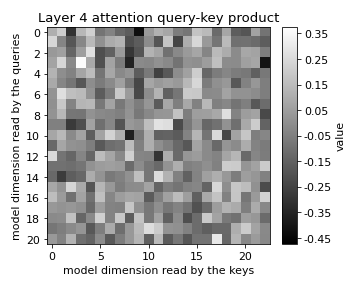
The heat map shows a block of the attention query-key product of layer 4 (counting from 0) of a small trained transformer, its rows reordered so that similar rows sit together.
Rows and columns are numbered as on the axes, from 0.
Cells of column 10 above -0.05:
14
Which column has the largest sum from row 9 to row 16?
19
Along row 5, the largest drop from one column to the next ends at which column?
16
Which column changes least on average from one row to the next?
15
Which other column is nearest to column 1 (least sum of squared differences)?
3
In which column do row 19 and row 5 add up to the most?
10
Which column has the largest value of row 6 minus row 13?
1
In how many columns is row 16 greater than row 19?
15
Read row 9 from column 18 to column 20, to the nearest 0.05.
0 -0.1 0.1
